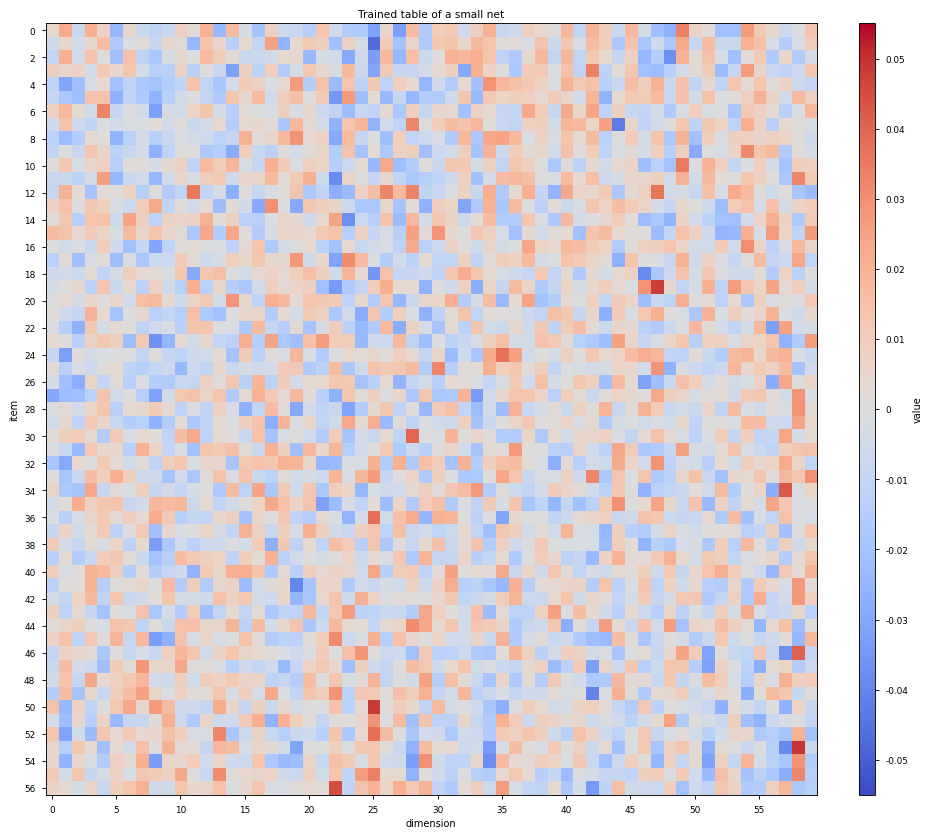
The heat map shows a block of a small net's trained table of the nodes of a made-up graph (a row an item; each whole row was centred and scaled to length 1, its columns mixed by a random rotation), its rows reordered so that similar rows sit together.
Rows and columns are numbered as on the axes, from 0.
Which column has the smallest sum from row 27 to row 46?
8
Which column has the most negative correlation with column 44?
41
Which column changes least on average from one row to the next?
45
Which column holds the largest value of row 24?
35
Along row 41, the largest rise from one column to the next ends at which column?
36
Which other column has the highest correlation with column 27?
25
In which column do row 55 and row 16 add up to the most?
58
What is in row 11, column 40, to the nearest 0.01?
0.02
